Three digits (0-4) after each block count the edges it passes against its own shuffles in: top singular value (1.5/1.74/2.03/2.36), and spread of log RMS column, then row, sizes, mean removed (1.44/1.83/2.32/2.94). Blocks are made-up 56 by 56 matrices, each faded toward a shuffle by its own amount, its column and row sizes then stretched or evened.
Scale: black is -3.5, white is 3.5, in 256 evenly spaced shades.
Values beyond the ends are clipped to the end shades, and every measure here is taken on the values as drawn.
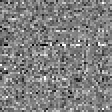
2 1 2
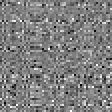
4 0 3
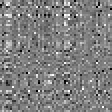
4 2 2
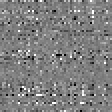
2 2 4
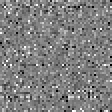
1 1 2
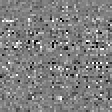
0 2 4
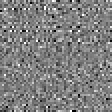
4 1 3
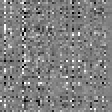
3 4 3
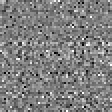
2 0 3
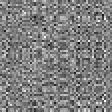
4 3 1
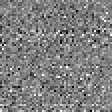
2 0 2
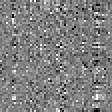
3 3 0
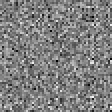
2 1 0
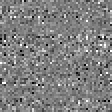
0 2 3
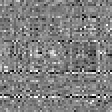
4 1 4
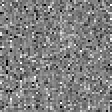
0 2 0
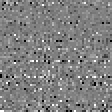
0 0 3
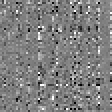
1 4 2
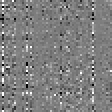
3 4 1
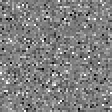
0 0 1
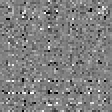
1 2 3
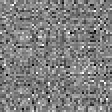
3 1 1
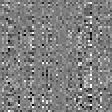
4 4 1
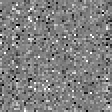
1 2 0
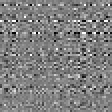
4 2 4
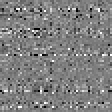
2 1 4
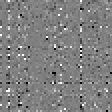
3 3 1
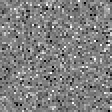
0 0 0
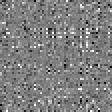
2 3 3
